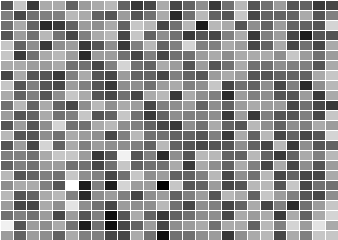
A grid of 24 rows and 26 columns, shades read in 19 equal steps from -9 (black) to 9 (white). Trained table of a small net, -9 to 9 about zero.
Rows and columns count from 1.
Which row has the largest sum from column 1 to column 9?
1
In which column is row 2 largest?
19
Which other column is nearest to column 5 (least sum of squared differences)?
16
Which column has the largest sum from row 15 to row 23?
6
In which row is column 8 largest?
11
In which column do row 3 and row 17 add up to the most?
26
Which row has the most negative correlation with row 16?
4
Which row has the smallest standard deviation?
7
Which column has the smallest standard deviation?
3
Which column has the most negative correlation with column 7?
23
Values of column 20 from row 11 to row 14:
3 -5 4 -2
